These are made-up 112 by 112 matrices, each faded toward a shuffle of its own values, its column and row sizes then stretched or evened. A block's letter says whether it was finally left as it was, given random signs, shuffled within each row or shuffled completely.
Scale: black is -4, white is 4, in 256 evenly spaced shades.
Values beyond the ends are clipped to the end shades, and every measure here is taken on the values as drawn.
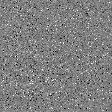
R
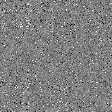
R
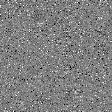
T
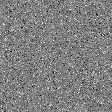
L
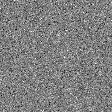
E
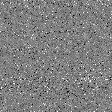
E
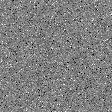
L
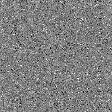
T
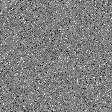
L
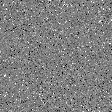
L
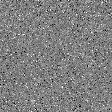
E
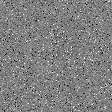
L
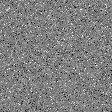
L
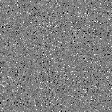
T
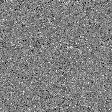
E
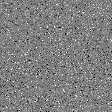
E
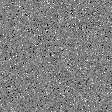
L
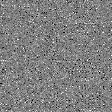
T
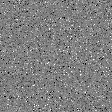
E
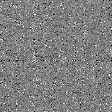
R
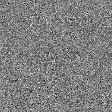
R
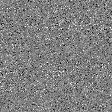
E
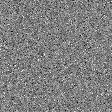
L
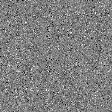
R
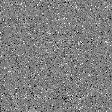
T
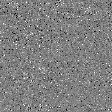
T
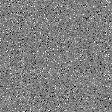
T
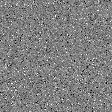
E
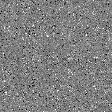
T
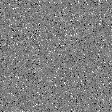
R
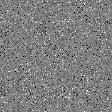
R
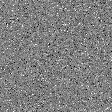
L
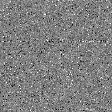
R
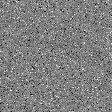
L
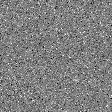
L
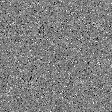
E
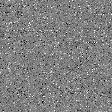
R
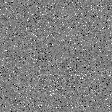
E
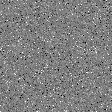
L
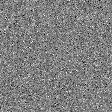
L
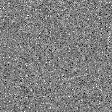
R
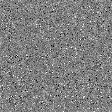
R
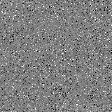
R
